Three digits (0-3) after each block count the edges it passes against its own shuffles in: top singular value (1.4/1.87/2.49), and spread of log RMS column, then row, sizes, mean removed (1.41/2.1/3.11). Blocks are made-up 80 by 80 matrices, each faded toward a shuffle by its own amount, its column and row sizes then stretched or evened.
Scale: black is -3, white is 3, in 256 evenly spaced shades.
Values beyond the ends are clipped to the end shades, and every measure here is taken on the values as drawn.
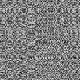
3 0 1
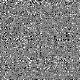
1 1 2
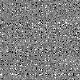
0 2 2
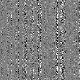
2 3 0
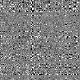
2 2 3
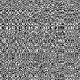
3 1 2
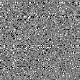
2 1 2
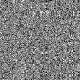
2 1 0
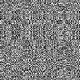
3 1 2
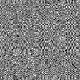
3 1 1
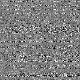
0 1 3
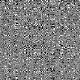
2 2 2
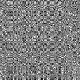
3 1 1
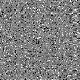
2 1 0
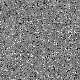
0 1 0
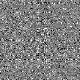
2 1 2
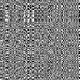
3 3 2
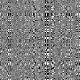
3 3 2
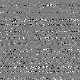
1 0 3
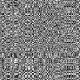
3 2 2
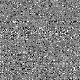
1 0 2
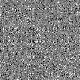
2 0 1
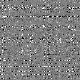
1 2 3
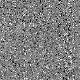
1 2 0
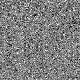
1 0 0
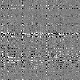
2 2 3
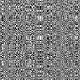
3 3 2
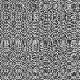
3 2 0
